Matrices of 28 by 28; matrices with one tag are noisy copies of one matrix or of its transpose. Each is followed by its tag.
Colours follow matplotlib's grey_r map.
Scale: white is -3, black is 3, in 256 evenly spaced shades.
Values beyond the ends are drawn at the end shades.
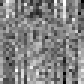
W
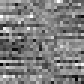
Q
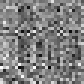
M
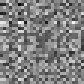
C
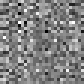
C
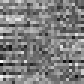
Q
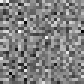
C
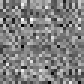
C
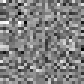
C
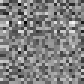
C
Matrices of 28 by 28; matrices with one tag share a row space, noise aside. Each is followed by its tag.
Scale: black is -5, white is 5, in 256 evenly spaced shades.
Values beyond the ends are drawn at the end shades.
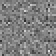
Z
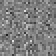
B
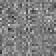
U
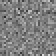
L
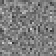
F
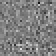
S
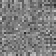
Z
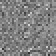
Z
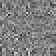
U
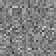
L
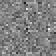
B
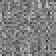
Z
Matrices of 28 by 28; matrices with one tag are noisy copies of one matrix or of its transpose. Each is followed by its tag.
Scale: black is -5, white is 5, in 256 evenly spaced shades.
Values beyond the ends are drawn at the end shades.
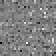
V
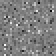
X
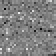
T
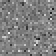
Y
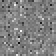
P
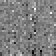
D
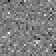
Y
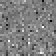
V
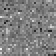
T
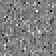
X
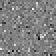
Y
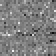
D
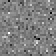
Y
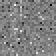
P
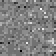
V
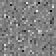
X
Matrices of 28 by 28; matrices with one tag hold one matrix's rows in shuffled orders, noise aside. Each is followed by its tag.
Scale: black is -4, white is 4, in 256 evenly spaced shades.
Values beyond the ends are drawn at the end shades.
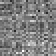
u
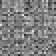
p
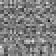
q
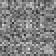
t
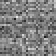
u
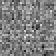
t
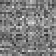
u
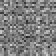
q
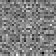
t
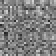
q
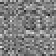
q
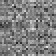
u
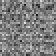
t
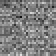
u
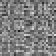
p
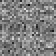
t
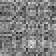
u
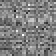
u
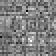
u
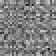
q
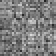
u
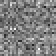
q
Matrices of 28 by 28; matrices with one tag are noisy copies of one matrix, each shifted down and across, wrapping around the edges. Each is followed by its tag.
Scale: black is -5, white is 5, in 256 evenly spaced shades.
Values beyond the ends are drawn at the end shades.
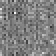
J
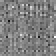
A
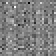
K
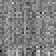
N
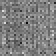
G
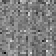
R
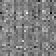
R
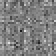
R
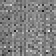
G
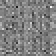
K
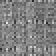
A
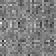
N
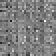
K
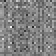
G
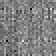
A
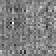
J
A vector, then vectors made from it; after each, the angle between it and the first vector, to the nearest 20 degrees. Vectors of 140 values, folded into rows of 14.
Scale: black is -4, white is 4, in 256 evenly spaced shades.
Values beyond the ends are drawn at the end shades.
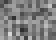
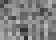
20 degrees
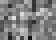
140 degrees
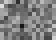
100 degrees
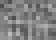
40 degrees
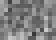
80 degrees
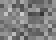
80 degrees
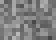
80 degrees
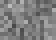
60 degrees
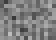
20 degrees
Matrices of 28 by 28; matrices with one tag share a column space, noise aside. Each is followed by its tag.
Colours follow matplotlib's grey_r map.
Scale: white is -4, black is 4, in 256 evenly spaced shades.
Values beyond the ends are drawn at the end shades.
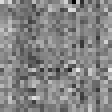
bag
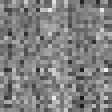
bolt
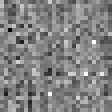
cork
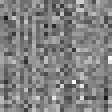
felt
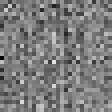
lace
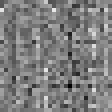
bolt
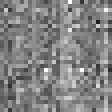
bag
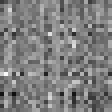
cork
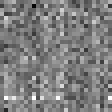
felt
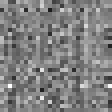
bolt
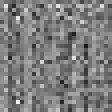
lace
